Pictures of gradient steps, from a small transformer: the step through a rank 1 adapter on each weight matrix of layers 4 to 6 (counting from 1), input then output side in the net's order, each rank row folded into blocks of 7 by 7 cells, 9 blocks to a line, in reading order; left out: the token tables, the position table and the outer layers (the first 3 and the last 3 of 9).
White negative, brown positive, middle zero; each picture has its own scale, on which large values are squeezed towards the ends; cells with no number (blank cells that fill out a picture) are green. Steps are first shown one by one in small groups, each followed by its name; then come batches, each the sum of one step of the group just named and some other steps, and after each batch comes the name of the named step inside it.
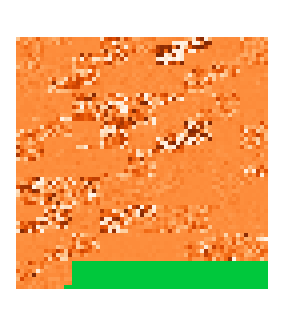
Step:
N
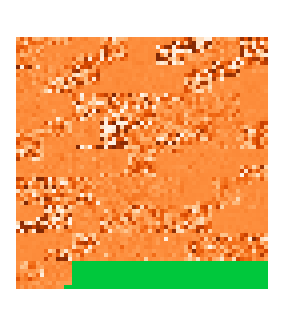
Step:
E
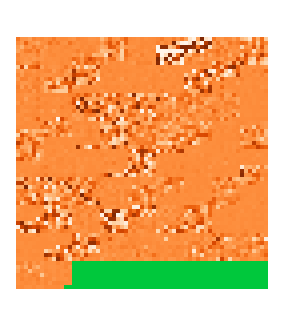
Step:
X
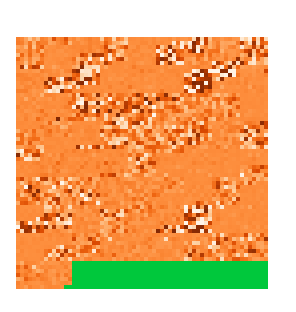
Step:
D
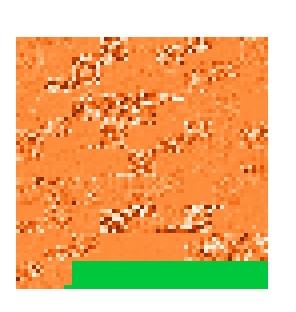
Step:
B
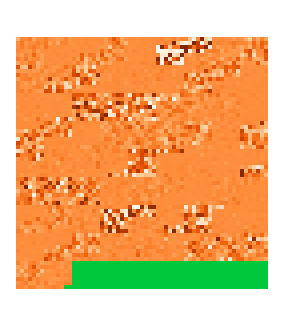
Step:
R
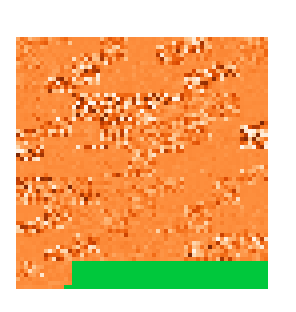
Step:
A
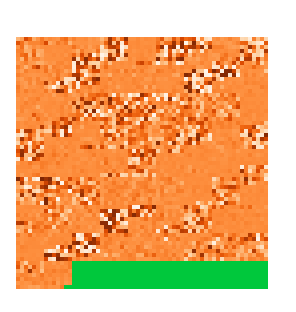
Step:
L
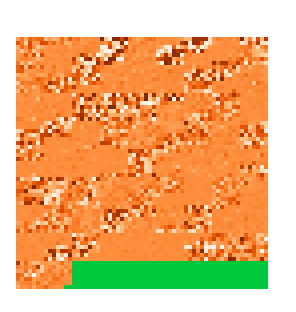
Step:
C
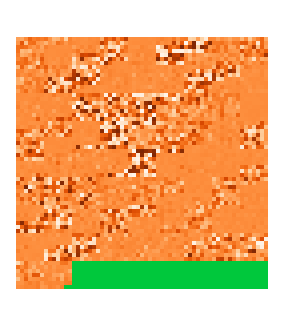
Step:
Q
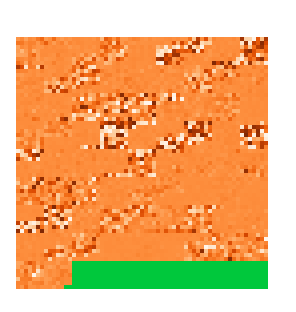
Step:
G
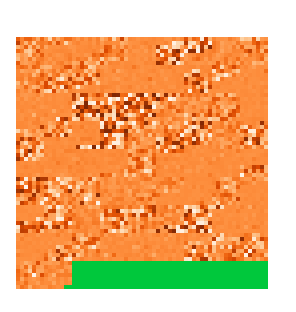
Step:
D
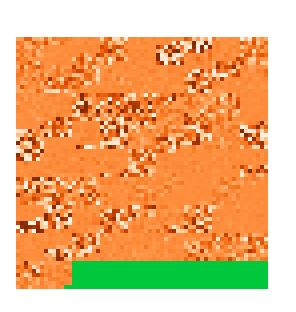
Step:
D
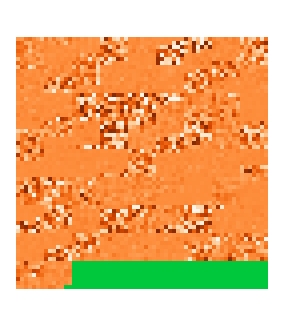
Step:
B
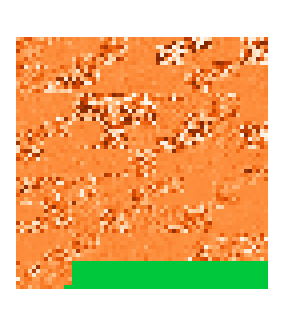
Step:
G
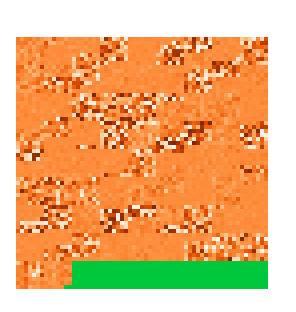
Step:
G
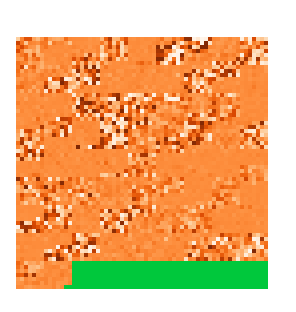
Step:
L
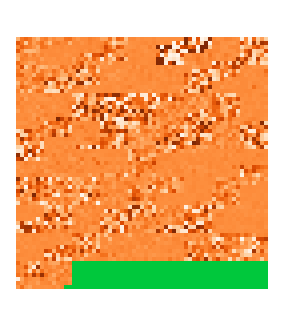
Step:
D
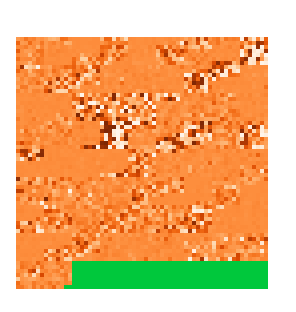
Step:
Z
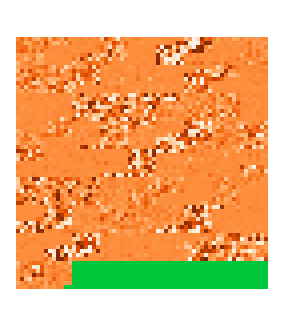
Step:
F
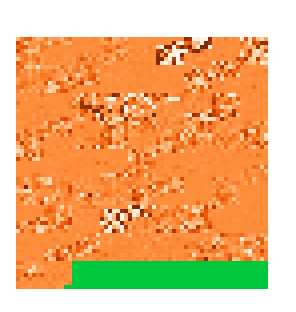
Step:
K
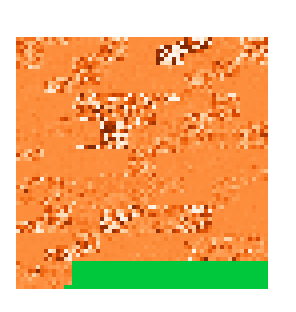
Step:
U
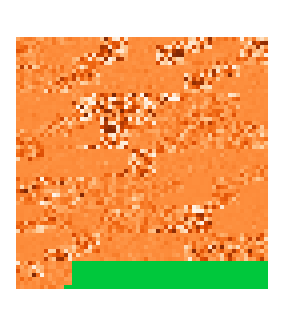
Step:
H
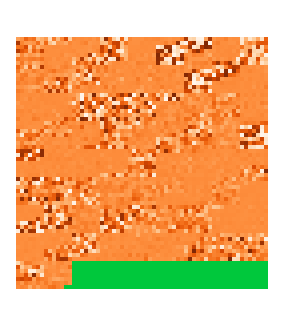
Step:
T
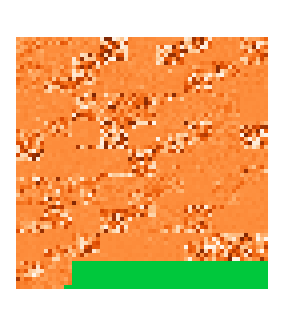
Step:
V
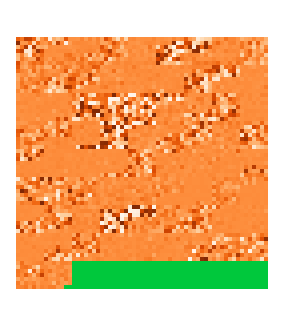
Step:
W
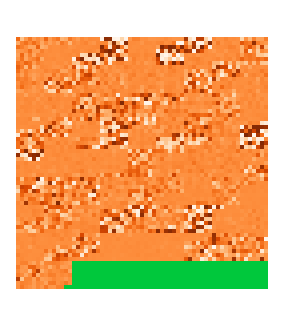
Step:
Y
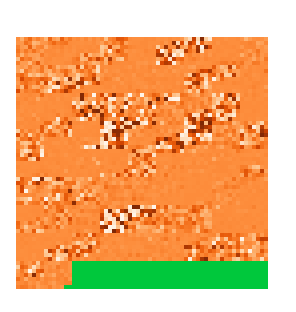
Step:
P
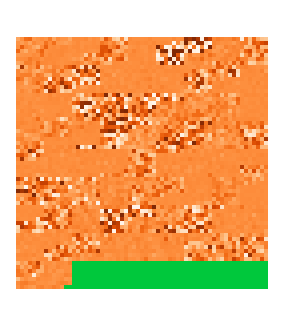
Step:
H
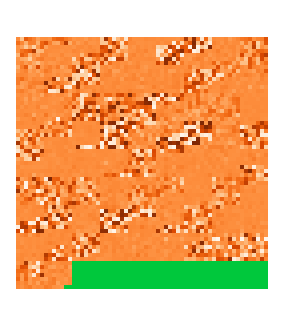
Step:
V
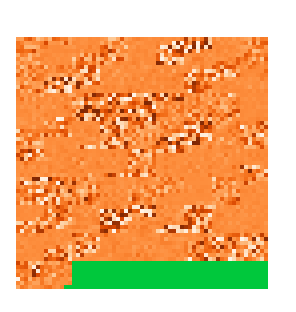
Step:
F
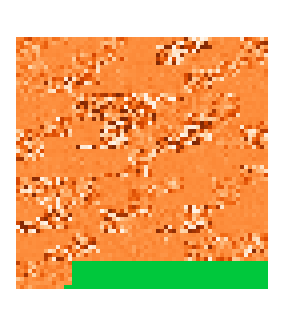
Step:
K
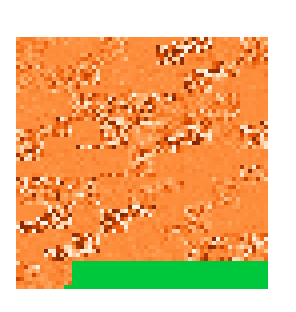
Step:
F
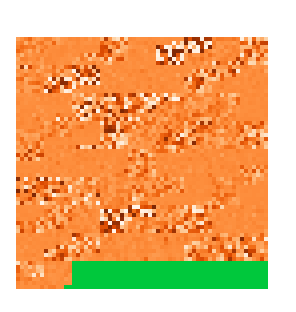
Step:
H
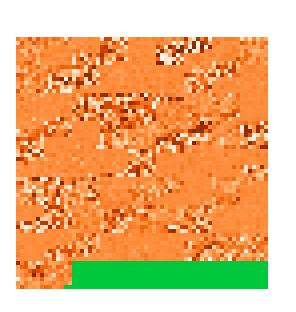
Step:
Y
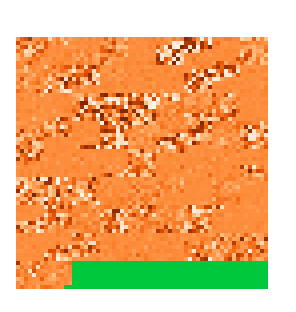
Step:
W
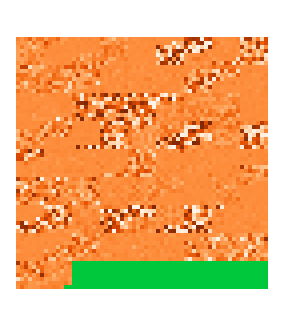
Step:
Z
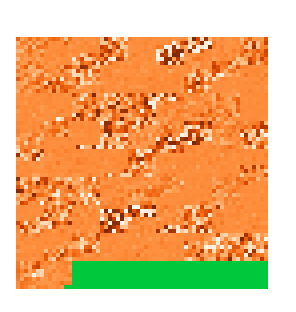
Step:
V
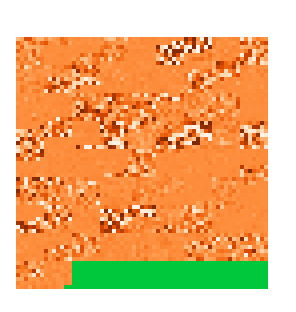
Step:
Z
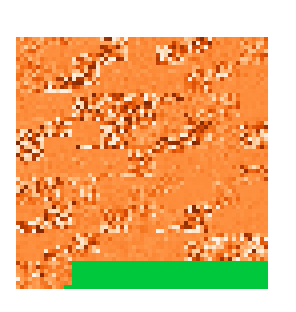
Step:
V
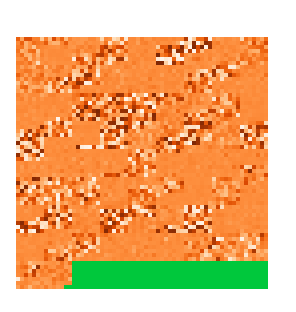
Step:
Y
